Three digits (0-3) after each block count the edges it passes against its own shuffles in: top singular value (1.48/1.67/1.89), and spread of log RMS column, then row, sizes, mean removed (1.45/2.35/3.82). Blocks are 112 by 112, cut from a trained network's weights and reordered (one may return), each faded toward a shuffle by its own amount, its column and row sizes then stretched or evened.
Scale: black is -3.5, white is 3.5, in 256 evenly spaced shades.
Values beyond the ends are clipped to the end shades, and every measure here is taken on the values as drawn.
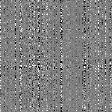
1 3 2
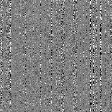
1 3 0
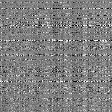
3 0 3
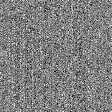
0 1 0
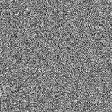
3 0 1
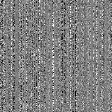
3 3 0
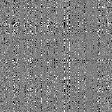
0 3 2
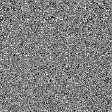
0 1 2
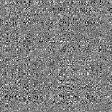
2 2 2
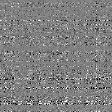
0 2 3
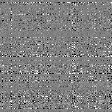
0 2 3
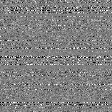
1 0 3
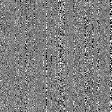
1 3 0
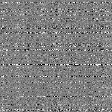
1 1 3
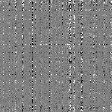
2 3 2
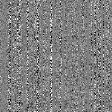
1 3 0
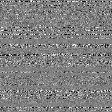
0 0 3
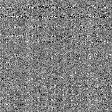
1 0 2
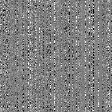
1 3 1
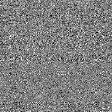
1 1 2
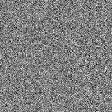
1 1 0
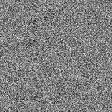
1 0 0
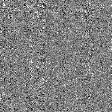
1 2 1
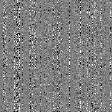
0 3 1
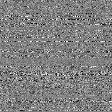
0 0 3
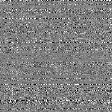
2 1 3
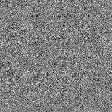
2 0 1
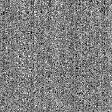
1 1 1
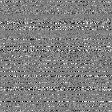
2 0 3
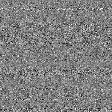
0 0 2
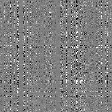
3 3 2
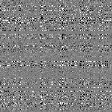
2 2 3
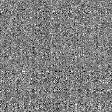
0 0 2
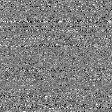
0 0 3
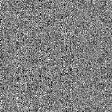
0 2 0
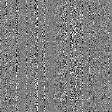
0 3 1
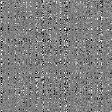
0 3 2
